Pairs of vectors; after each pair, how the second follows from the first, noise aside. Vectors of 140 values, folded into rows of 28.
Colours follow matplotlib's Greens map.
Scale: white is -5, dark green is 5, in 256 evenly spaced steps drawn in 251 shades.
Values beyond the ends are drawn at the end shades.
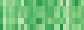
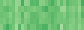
reversed, shrunk.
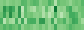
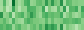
wrapped around.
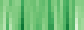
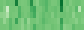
reversed, partly zeroed.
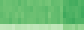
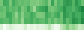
scaled up.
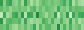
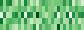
scaled up.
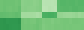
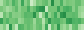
shuffled.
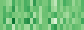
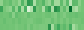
reversed, partly zeroed.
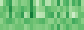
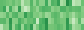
wrapped around.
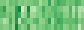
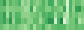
reversed, negated.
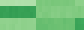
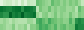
scaled up.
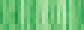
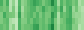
wrapped around.
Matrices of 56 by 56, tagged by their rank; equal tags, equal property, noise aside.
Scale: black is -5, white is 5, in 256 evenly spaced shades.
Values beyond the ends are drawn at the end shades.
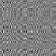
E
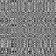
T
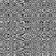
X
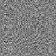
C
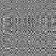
T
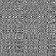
X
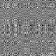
X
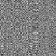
C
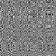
X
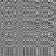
E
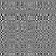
E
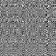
C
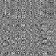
C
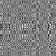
T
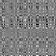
E
